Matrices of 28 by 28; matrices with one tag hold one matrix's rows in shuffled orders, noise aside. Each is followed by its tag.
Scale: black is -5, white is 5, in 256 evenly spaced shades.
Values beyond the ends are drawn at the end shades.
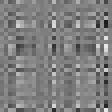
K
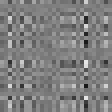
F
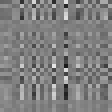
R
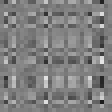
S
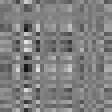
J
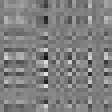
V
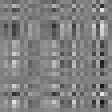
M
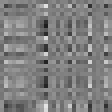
V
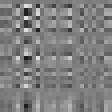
J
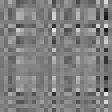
K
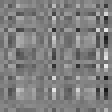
K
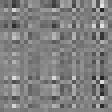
M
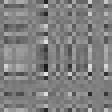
V
